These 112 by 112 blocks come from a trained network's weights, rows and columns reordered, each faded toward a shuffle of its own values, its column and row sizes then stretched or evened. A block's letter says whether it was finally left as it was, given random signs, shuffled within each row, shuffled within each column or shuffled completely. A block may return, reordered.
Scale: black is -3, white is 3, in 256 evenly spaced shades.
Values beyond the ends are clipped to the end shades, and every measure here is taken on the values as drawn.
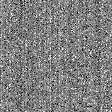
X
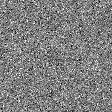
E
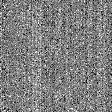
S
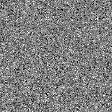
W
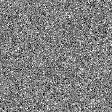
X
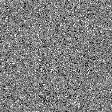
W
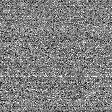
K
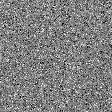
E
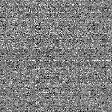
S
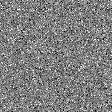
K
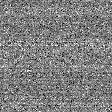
K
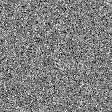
E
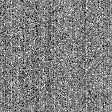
X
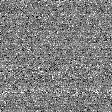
K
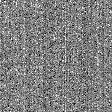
X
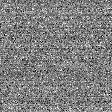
K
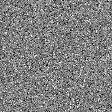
X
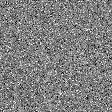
E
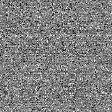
S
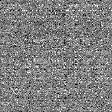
S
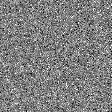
X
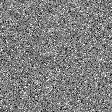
E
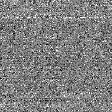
S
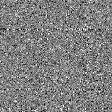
S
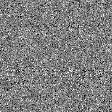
W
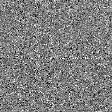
W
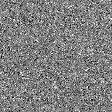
K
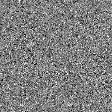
W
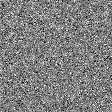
E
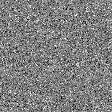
K
